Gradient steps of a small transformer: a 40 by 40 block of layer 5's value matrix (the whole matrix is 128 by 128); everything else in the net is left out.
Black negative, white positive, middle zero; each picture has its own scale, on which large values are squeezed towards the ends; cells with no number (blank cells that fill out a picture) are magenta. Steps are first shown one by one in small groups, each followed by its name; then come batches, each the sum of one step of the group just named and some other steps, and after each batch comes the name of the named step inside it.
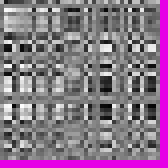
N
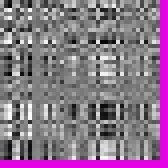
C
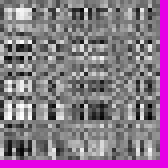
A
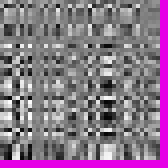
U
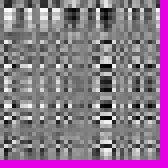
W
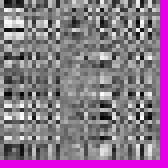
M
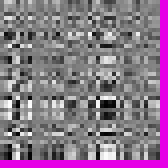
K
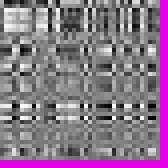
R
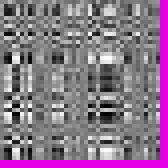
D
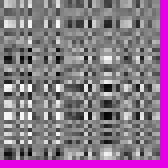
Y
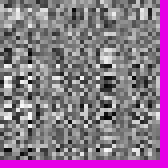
W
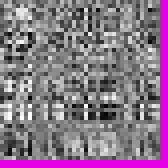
A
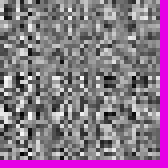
D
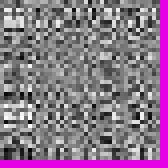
M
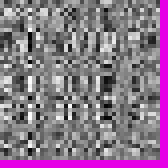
W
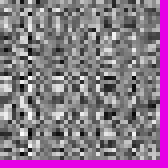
N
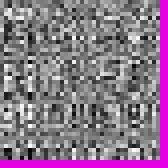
C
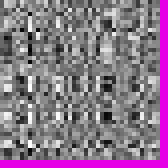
Y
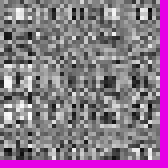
A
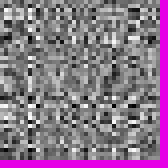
U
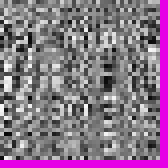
N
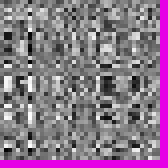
W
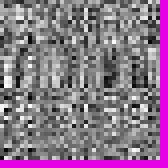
R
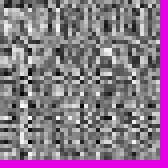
R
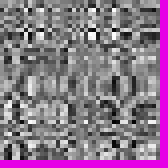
K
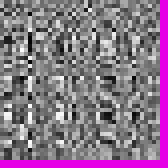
M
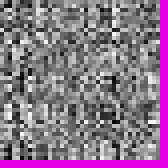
C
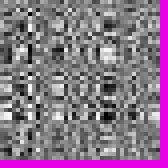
D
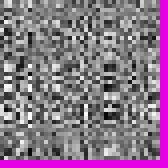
Y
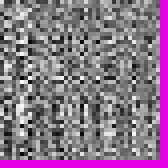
A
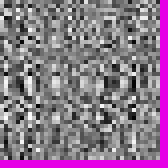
U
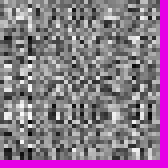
A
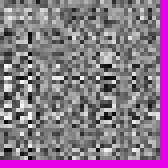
W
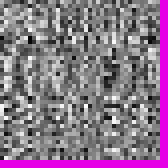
R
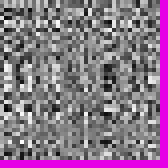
Y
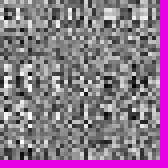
Y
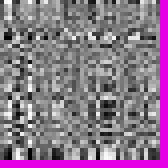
K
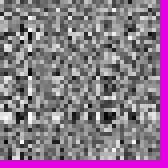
U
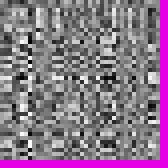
R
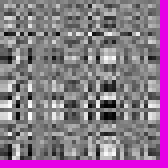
K
